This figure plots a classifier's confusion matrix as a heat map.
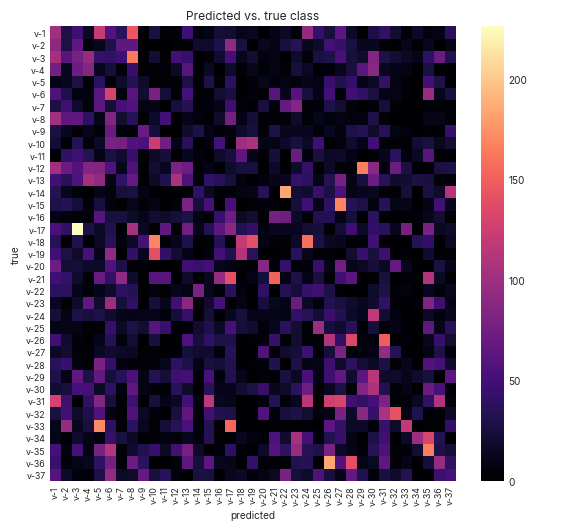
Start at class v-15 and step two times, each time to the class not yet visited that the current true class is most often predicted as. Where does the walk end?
v-31
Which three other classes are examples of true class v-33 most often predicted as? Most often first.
v-5, v-17, v-2
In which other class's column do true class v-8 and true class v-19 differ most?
v-10
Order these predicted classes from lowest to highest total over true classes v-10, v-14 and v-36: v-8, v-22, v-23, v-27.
v-23, v-27, v-8, v-22
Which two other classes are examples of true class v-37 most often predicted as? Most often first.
v-6, v-22
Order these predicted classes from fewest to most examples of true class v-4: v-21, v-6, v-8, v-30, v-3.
v-21, v-6, v-8, v-3, v-30
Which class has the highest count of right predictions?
v-35
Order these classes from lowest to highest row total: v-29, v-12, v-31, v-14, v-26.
v-14, v-26, v-29, v-12, v-31
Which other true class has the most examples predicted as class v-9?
v-37
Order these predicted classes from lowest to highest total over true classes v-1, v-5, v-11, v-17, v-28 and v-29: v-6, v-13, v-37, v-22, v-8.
v-22, v-37, v-6, v-13, v-8
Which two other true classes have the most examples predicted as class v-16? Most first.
v-21, v-17
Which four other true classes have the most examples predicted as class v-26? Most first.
v-36, v-31, v-35, v-33
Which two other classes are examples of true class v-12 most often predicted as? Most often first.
v-29, v-1
